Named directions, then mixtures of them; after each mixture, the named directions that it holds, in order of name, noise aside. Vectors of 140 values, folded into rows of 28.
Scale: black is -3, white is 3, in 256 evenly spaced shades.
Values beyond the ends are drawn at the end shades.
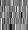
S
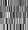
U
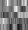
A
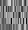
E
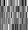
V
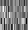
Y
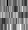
A, U.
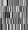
S, U, V.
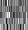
U.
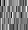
S, V.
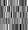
U, V.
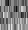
A, E, U.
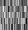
V, Y.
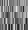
A, U, Y.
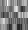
A.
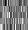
S, U, Y.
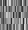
E, U.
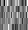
V.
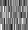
S, U, Y.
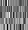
U.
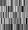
A, E, Y.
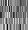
U.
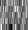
A, S, Y.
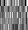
E, V.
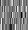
S.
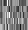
U, V, Y.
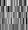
E, V.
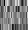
V.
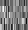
Y.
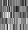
A, U, V.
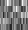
A, E.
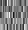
E, U.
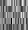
A, E.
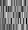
E.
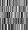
S, U.
